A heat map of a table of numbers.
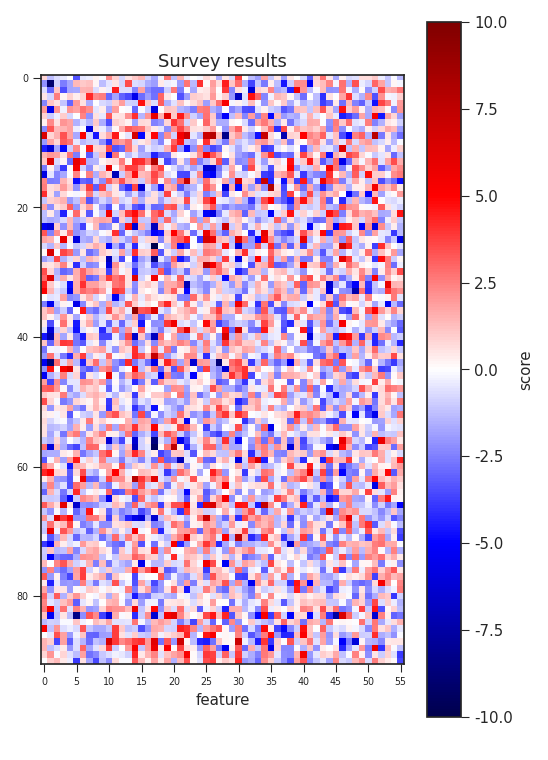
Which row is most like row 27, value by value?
70
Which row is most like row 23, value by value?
40
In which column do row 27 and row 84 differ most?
1
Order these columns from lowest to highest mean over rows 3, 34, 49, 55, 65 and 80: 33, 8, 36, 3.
3, 33, 8, 36
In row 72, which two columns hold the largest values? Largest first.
20, 25
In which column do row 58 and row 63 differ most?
51
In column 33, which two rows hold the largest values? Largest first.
59, 28
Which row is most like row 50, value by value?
30
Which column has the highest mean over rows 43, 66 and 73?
17
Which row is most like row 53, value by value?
79
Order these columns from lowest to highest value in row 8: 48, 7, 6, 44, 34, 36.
7, 36, 44, 48, 6, 34
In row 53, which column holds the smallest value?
22
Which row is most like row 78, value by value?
2
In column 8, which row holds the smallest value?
9
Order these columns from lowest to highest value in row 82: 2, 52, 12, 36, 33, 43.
52, 33, 2, 36, 12, 43
